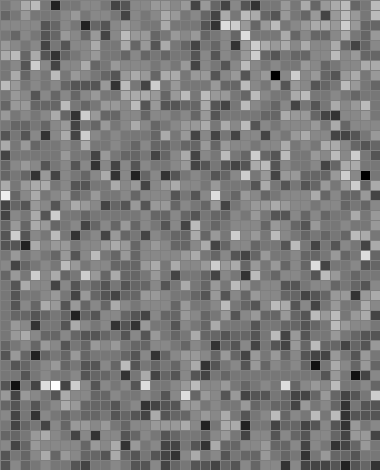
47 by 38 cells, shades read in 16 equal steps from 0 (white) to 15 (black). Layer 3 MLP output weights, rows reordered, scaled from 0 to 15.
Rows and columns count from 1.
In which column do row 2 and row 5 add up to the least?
26
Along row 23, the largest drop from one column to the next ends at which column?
20
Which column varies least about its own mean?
27
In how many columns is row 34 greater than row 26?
19
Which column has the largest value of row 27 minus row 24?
2
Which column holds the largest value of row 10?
4
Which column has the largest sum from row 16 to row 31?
14
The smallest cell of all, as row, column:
39, 6
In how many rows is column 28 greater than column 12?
18
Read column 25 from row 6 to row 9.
6 4 10 4
